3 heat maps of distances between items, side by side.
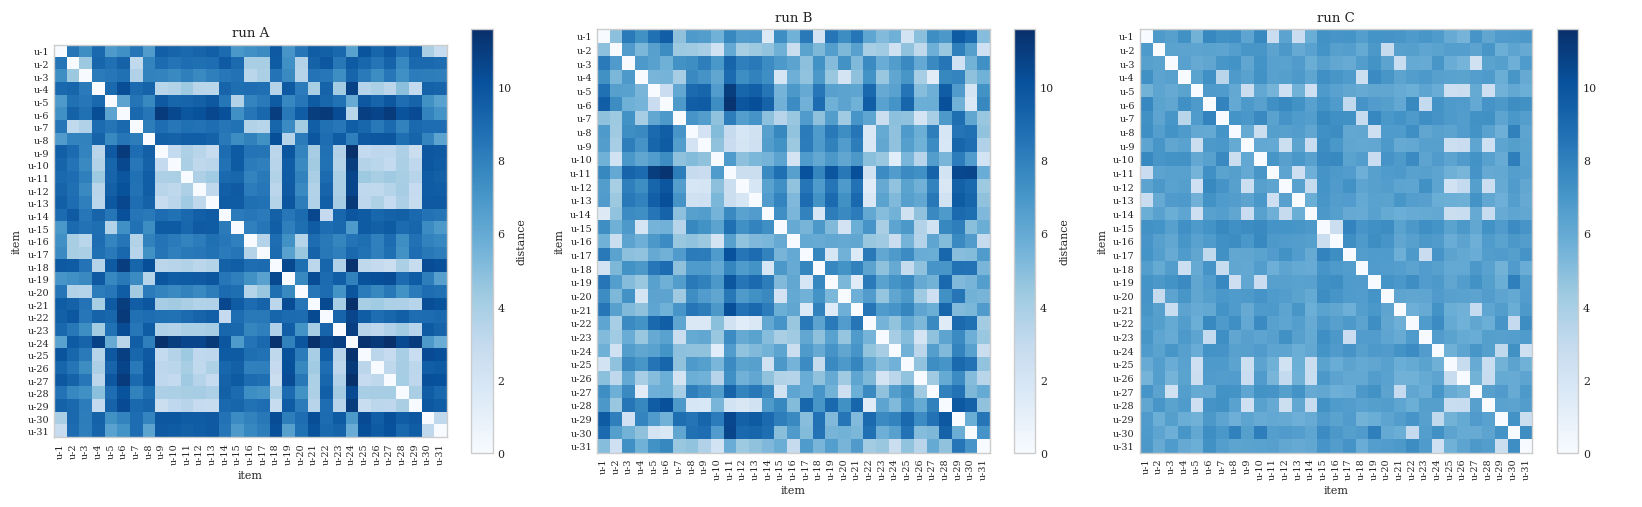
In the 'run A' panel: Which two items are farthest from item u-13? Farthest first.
u-24, u-6
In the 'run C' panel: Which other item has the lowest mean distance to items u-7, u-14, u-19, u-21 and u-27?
u-3
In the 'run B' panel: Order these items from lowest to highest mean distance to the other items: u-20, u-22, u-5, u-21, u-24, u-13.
u-24, u-22, u-20, u-13, u-21, u-5
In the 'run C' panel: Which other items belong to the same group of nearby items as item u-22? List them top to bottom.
u-30
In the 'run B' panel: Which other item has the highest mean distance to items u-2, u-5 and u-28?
u-29
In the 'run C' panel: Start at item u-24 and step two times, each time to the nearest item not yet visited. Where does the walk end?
u-29
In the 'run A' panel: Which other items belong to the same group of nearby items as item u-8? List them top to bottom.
u-19
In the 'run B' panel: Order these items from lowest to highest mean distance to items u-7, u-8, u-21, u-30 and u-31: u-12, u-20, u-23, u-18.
u-23, u-20, u-12, u-18
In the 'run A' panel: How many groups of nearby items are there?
7
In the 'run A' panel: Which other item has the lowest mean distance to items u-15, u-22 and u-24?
u-5
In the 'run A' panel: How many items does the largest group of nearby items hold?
14
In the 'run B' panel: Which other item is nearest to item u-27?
u-4
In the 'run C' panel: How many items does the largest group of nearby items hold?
7
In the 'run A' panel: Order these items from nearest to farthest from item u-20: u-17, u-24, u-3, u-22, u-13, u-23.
u-3, u-17, u-23, u-13, u-22, u-24
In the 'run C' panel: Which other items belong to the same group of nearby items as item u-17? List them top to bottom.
u-6, u-23
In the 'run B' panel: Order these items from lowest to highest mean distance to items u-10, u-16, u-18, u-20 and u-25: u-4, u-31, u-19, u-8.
u-31, u-4, u-8, u-19
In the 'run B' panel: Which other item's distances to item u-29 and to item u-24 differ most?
u-10
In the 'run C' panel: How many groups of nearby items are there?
10
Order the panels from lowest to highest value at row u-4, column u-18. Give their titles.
run C, run A, run B
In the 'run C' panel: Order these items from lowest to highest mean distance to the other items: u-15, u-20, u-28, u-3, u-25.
u-25, u-28, u-3, u-20, u-15
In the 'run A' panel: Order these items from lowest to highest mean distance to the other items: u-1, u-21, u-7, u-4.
u-4, u-21, u-7, u-1
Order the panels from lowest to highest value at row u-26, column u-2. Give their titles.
run B, run C, run A
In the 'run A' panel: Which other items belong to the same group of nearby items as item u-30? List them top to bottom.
u-1, u-31
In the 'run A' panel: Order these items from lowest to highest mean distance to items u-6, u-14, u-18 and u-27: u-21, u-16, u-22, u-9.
u-9, u-21, u-22, u-16
